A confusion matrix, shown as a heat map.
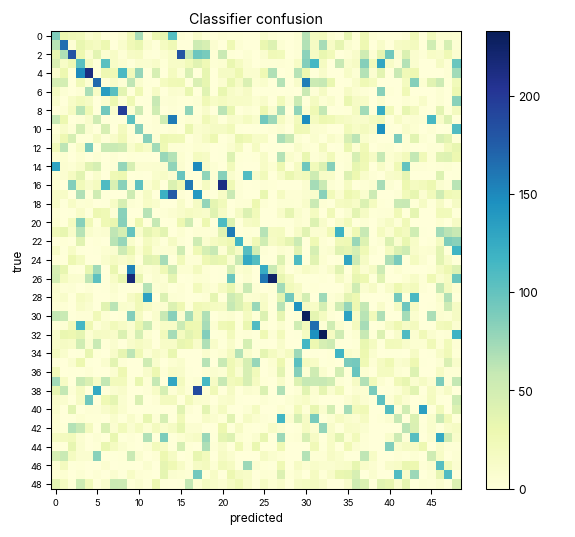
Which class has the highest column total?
30
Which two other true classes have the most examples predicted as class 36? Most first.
35, 22
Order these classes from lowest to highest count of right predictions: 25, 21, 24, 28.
28, 24, 25, 21
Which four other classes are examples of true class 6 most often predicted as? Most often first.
7, 39, 4, 30
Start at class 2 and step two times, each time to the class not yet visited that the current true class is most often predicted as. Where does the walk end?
23
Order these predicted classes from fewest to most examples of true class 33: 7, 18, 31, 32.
7, 31, 32, 18
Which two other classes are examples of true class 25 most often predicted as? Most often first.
9, 5
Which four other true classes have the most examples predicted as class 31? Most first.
32, 3, 41, 16
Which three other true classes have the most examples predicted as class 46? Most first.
43, 37, 21
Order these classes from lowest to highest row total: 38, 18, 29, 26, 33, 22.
18, 33, 38, 22, 29, 26
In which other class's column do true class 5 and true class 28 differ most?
11
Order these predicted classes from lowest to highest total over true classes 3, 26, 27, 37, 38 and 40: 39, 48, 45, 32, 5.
45, 32, 39, 5, 48
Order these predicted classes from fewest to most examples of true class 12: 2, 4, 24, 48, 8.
2, 24, 48, 8, 4
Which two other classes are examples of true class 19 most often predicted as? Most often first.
8, 11
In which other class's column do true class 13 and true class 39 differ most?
4
